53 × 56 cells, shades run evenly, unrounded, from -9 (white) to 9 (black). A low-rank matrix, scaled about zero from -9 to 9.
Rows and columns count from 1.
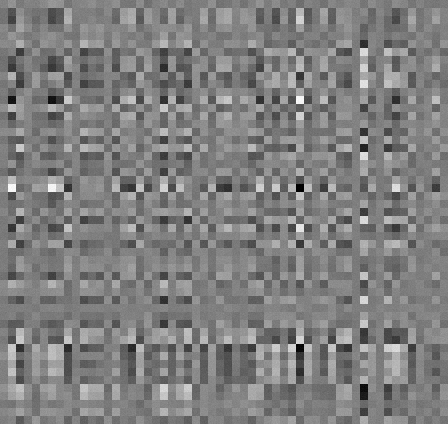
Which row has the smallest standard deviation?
39
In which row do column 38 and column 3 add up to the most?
44
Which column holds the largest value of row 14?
46
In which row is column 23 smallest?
24
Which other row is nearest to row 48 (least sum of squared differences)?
53
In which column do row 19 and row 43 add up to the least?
3
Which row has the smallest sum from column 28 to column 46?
13
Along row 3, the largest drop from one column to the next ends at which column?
38
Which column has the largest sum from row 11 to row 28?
7
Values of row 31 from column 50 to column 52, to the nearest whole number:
-4 -2 3
